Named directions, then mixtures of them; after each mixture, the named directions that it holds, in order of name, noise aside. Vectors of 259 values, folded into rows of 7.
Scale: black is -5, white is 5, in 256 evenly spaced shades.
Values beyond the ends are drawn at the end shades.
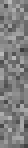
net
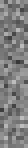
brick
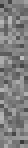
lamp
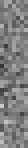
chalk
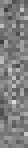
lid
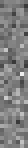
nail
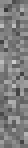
lid, nail.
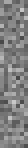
lid, net.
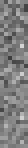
brick, nail.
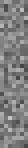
lamp, lid, net.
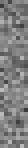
lamp, nail.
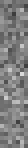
lid, nail.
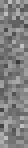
brick, chalk.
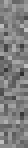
brick, chalk, nail.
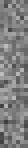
chalk, net.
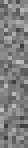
brick.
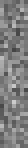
chalk, lid.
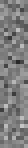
brick.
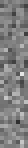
nail.
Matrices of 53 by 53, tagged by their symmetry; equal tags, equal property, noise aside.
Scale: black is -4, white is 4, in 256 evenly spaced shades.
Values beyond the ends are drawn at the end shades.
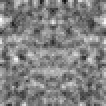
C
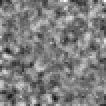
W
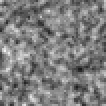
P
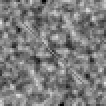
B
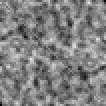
B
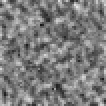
B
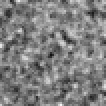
W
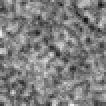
W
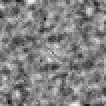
B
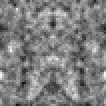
C
